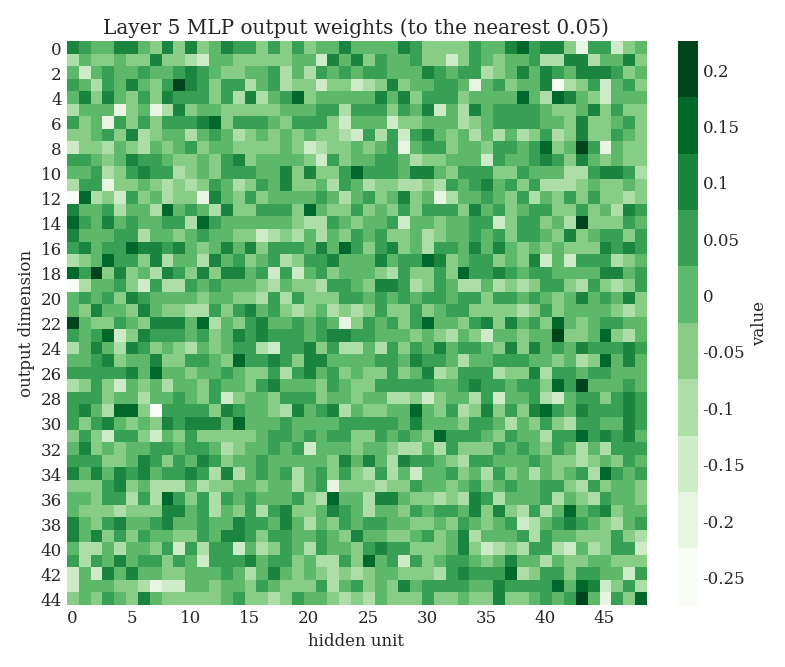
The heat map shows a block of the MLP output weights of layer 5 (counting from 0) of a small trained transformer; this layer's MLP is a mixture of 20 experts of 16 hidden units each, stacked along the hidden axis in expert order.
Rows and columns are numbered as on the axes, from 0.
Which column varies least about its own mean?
32
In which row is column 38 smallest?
38
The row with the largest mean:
16
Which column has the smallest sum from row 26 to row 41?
7
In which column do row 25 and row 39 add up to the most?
14
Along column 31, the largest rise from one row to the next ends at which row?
13
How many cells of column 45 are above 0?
18
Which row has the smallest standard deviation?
20
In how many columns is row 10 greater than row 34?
21
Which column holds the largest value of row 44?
43
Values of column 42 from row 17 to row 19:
-0.15 0 -0.05
